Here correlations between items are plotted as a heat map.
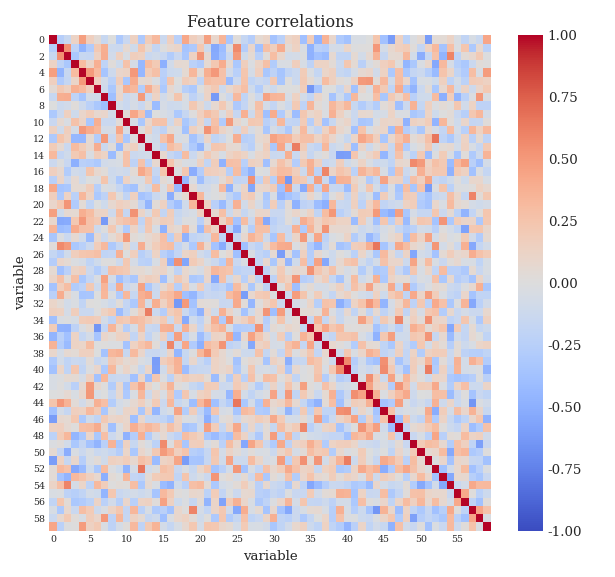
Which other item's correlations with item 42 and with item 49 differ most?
5
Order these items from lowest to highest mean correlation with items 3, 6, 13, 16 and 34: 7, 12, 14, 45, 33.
7, 12, 14, 45, 33
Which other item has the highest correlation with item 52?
12
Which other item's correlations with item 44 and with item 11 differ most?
57
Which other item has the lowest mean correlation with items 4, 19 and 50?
1
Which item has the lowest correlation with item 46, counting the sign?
0
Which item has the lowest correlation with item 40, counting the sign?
14
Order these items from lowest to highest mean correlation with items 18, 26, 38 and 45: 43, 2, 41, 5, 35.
2, 41, 35, 43, 5
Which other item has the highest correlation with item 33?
13
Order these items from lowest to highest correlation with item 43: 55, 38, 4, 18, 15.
55, 15, 4, 18, 38
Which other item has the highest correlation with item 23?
37
